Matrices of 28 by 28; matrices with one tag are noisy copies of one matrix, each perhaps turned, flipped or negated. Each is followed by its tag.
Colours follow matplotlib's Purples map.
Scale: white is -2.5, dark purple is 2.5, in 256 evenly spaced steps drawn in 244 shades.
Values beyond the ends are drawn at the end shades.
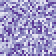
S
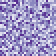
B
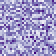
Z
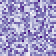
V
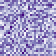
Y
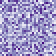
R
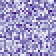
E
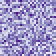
Y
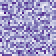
Z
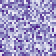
E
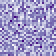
Y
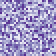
E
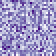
Z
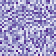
Y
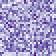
E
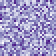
B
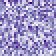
V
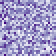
Z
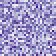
Y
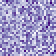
Z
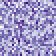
V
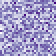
R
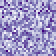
V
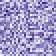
Y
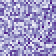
S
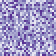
Z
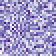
Y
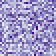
R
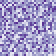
R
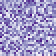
B
